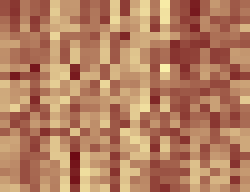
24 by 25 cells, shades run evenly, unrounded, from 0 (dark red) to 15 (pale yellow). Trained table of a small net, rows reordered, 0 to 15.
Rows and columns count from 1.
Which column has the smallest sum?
19
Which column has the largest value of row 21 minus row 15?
22
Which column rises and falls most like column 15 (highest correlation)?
17
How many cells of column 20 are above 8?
9
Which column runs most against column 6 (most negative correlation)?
13
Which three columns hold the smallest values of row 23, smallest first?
8, 24, 16
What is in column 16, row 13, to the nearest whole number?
2
